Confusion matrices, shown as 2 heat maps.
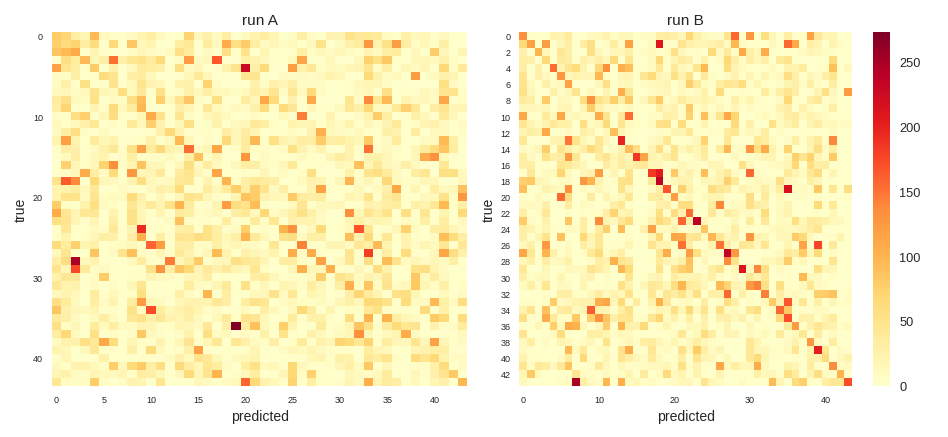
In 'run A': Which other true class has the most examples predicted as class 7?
27
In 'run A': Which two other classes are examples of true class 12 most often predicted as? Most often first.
28, 2
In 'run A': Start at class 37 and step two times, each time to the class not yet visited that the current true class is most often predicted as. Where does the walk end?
16
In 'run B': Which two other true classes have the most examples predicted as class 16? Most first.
15, 36
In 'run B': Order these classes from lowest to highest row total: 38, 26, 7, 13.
38, 7, 13, 26
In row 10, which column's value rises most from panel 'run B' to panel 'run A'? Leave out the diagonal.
26
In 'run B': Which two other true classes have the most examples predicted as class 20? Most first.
25, 17
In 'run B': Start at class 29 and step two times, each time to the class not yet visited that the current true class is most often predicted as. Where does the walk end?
30
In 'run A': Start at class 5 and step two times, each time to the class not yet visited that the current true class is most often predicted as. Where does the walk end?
40
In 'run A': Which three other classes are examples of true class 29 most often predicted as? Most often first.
2, 11, 26
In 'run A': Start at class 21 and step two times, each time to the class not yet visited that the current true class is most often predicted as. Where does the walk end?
1
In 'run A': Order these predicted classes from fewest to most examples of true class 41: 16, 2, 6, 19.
19, 2, 16, 6
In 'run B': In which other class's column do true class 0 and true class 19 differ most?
35
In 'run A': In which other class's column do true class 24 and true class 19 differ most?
9
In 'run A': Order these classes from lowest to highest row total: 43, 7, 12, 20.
12, 7, 43, 20
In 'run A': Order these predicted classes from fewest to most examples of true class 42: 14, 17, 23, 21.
23, 21, 14, 17
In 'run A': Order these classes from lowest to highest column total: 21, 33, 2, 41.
21, 2, 41, 33
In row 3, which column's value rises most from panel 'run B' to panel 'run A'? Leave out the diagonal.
17
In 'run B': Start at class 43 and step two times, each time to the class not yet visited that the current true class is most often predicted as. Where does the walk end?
13
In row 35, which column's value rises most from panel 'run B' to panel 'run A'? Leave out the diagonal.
33
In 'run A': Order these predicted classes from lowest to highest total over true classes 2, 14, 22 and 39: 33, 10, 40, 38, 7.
7, 38, 10, 40, 33
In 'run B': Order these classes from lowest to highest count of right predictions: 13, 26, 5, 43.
5, 26, 43, 13
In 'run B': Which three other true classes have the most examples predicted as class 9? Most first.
34, 8, 18
